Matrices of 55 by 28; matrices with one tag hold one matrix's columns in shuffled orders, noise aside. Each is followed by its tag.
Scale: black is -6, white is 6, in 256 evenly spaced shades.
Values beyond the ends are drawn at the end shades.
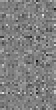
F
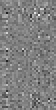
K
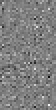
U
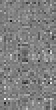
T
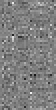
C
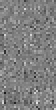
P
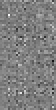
F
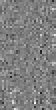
P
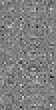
U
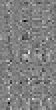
T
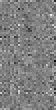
F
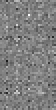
F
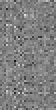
F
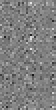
C
